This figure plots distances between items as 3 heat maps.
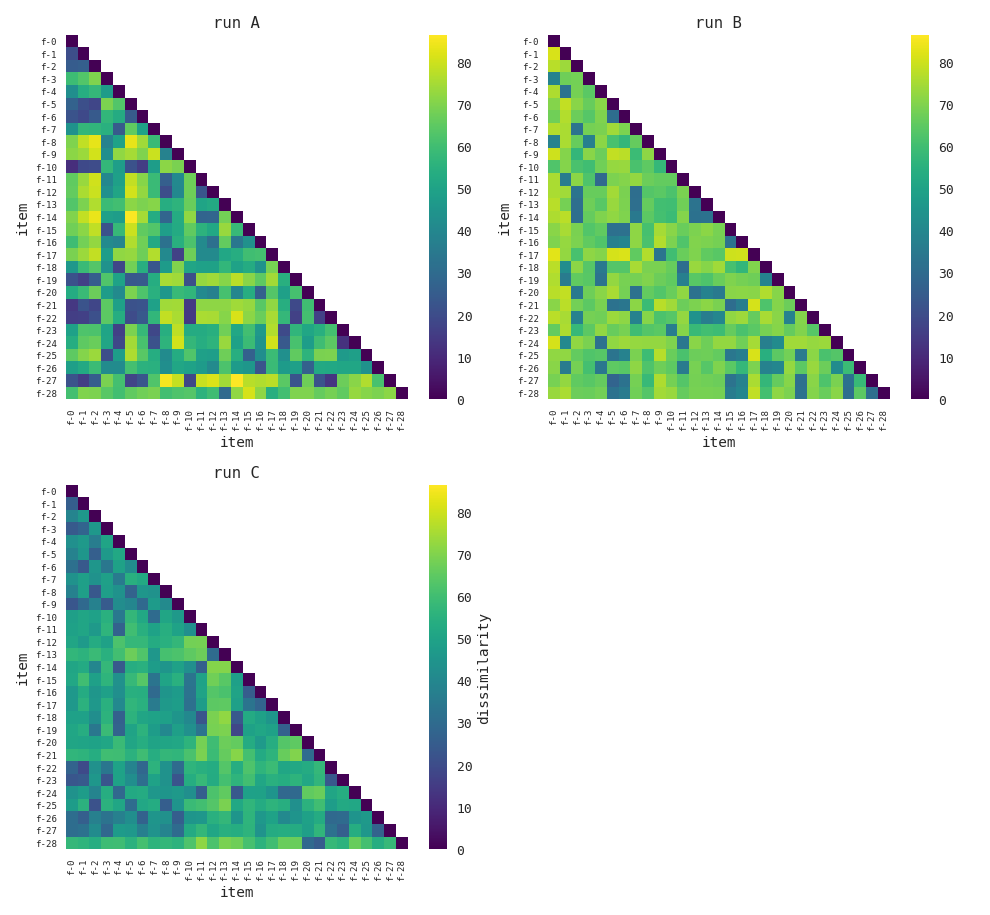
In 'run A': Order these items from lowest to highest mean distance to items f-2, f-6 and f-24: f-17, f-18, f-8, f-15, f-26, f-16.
f-18, f-26, f-16, f-15, f-8, f-17
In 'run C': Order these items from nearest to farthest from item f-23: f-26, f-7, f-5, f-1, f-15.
f-1, f-26, f-5, f-7, f-15
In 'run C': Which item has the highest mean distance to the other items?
f-13
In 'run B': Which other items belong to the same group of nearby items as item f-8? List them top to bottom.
f-0, f-3
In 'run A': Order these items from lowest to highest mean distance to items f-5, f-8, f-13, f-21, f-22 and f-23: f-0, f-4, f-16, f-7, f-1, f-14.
f-0, f-1, f-4, f-7, f-16, f-14
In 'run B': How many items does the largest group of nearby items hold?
8
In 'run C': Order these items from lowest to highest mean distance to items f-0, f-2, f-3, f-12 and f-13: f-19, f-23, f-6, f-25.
f-23, f-6, f-25, f-19
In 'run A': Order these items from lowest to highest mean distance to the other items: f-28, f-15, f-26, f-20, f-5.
f-26, f-20, f-5, f-15, f-28
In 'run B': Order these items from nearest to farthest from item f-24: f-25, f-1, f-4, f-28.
f-4, f-1, f-25, f-28
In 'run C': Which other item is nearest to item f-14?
f-19
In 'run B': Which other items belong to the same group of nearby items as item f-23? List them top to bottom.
f-10
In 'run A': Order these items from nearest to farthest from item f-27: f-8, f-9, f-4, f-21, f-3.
f-21, f-4, f-3, f-9, f-8
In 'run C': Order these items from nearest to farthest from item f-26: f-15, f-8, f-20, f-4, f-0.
f-0, f-4, f-8, f-20, f-15
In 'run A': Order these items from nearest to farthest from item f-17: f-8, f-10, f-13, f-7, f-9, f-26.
f-9, f-8, f-13, f-26, f-10, f-7
